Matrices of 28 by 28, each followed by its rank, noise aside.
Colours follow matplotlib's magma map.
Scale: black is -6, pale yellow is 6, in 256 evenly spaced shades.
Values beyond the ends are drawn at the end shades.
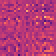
three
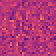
five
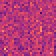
six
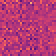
four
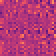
three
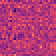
four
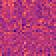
six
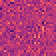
five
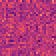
five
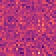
six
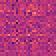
five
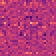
four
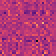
four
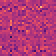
five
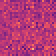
four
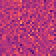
six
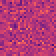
five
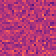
six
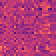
four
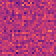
six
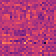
five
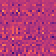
three
